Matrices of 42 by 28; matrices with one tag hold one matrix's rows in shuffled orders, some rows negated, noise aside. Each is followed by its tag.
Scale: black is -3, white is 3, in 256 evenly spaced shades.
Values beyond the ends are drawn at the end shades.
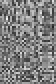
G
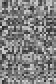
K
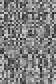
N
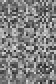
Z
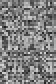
K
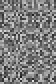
N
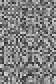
N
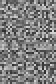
Z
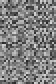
Z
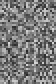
Z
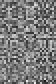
Z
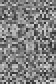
Z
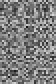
Z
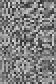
G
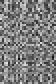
N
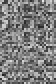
K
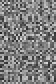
N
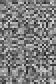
Z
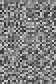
N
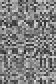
Z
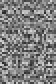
K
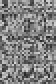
K
